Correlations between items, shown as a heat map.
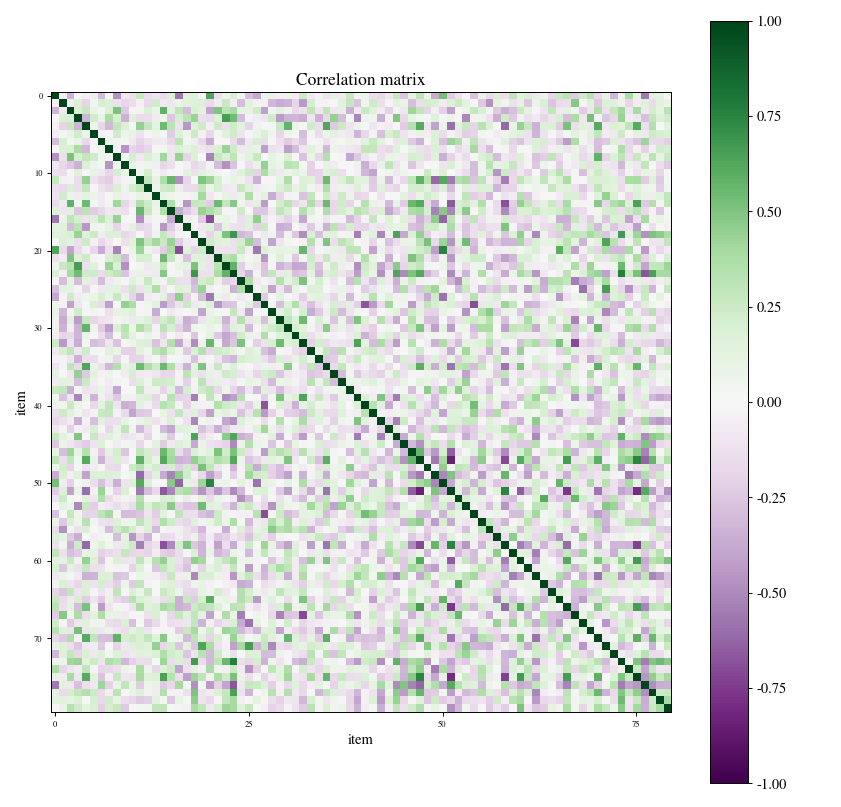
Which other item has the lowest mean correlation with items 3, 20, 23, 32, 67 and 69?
76
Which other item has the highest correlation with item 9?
27
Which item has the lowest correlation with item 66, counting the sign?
51
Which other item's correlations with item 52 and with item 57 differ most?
59
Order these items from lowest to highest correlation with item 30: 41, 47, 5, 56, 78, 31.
41, 78, 5, 31, 56, 47
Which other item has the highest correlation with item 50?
20
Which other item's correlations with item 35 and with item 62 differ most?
70
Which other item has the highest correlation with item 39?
32
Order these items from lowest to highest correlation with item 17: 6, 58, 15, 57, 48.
15, 57, 6, 48, 58
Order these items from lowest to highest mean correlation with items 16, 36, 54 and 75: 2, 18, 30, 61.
30, 61, 18, 2
